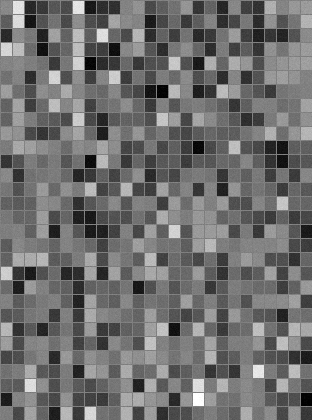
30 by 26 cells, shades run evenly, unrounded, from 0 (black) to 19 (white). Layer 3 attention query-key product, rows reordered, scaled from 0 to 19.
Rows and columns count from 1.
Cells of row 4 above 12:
3
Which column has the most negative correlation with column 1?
9
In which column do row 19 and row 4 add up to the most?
2
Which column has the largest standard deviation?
7
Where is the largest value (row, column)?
29, 17
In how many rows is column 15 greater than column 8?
16
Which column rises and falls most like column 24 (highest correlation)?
15
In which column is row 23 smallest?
24
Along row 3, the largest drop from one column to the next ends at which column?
13
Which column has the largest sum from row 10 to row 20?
4
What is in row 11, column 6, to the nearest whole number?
8
